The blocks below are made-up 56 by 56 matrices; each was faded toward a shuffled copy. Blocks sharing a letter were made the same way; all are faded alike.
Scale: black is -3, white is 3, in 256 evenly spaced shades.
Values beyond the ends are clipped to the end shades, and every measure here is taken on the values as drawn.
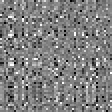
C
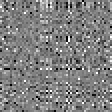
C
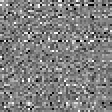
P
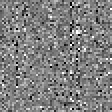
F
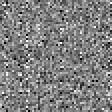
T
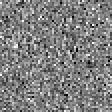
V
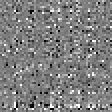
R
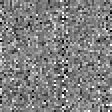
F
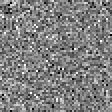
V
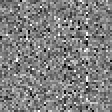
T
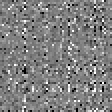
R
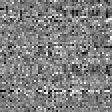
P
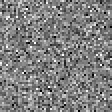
V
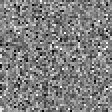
T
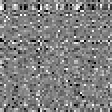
C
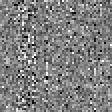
F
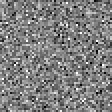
V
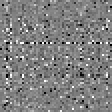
R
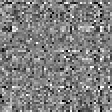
P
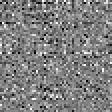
P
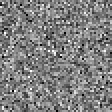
V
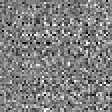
P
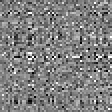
P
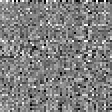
P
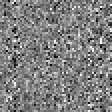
F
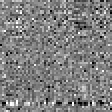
P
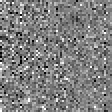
F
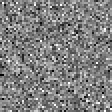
V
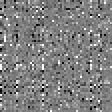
R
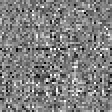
P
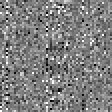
F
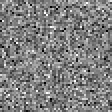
V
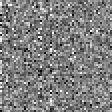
T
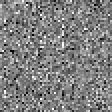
T
